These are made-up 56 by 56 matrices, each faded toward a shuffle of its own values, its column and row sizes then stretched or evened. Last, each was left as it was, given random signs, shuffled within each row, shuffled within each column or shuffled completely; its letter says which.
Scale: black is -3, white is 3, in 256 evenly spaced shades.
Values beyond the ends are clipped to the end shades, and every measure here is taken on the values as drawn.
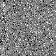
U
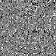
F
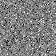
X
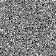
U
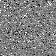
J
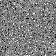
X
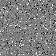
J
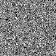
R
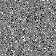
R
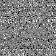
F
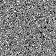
X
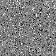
U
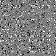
F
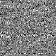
F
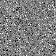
U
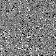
R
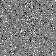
U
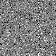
U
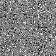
U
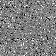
J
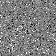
X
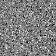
R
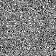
J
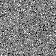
X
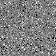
R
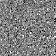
F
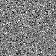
J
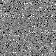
J
